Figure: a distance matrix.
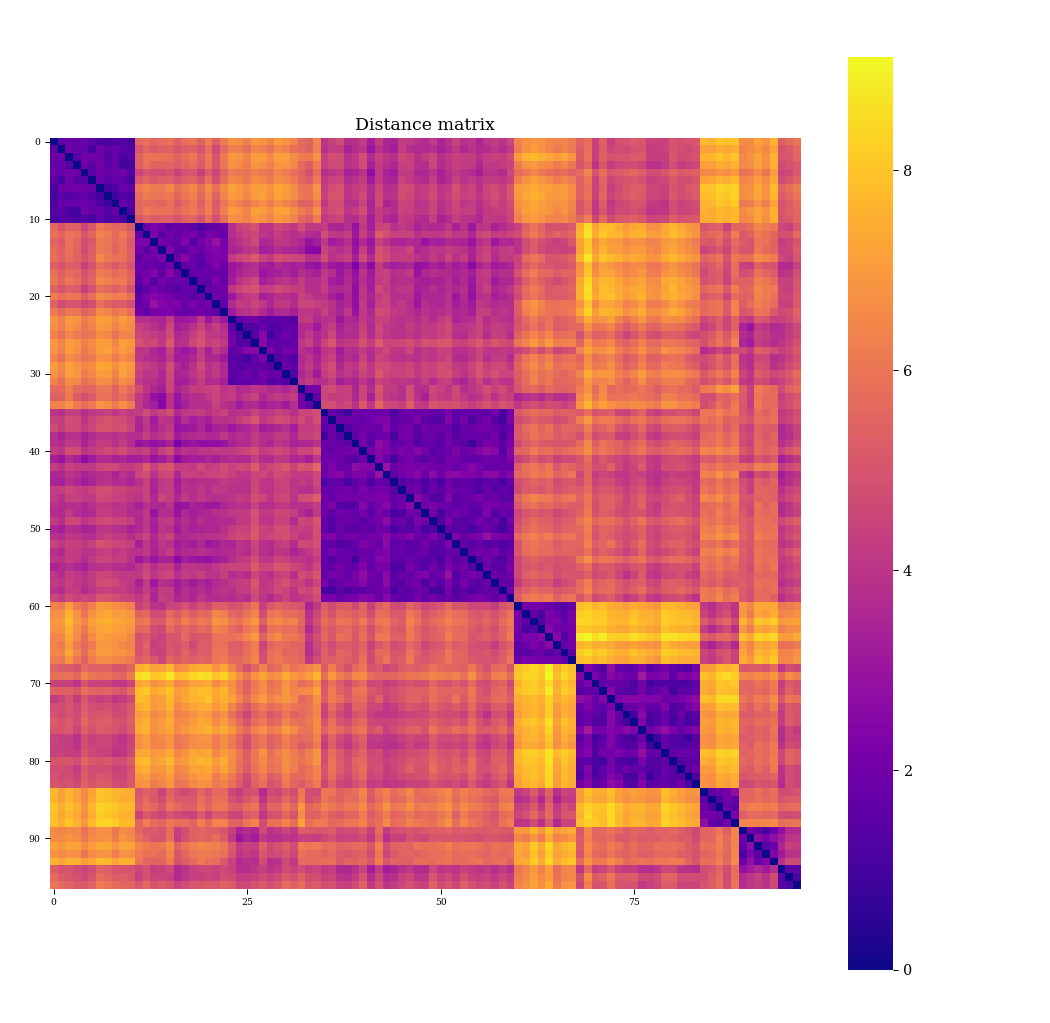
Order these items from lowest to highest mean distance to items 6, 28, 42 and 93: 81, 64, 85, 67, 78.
78, 81, 85, 67, 64
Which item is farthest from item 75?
64
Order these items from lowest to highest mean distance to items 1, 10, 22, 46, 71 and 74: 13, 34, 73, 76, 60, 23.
73, 76, 13, 23, 34, 60
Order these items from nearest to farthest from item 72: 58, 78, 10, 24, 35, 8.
78, 8, 10, 35, 58, 24
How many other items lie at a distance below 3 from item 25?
8
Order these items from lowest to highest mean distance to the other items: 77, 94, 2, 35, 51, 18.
35, 51, 94, 18, 77, 2
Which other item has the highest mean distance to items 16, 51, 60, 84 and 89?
69
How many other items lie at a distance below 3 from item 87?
4
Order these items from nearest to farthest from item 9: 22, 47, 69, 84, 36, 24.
47, 36, 69, 22, 24, 84
